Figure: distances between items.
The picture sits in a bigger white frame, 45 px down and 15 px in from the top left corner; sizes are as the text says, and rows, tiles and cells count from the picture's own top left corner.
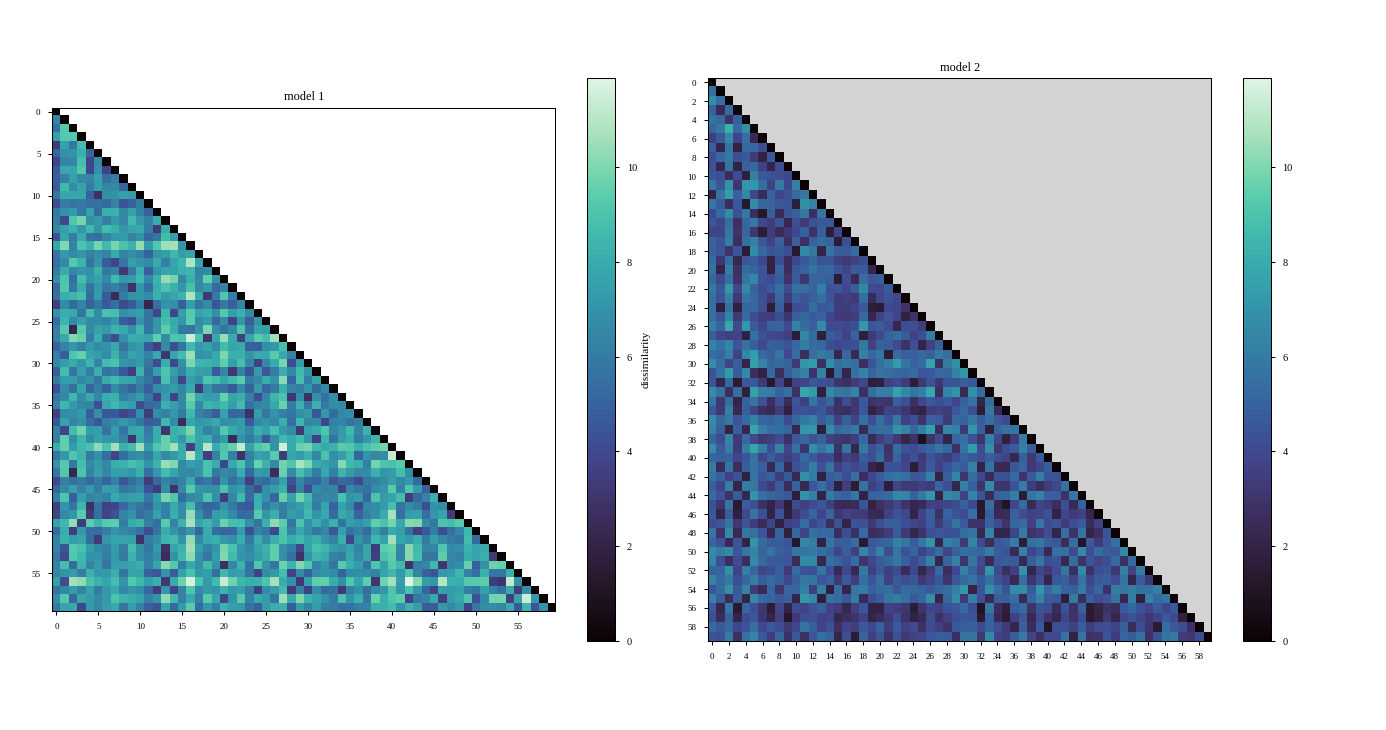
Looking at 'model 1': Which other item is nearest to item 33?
17
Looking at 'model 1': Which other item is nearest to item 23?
11
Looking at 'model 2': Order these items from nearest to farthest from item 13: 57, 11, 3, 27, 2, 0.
27, 2, 57, 3, 0, 11
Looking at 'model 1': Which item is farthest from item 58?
56
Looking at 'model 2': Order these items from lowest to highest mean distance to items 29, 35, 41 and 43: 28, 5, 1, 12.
1, 28, 12, 5
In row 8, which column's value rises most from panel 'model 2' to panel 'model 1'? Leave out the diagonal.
16
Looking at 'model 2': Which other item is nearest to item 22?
26
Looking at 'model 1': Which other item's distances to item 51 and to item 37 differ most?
15
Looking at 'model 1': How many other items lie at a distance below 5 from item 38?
6
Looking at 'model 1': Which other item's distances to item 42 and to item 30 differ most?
34
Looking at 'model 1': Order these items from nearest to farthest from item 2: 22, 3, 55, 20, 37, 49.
20, 37, 55, 22, 3, 49
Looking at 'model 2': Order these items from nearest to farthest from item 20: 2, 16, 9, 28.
9, 16, 28, 2
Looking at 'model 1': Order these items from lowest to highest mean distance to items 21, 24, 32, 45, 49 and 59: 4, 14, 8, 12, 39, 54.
12, 14, 8, 39, 4, 54
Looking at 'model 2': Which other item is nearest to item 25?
38
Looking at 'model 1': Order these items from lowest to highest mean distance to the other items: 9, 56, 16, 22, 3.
9, 22, 3, 56, 16
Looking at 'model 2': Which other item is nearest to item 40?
58
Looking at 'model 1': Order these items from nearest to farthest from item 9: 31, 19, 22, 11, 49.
31, 11, 19, 22, 49
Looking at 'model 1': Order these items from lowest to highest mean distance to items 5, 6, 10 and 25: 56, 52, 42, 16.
52, 42, 56, 16
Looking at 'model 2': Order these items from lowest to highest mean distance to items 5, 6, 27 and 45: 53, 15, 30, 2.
15, 53, 30, 2
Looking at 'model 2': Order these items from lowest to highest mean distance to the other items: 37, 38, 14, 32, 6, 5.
32, 38, 6, 14, 37, 5
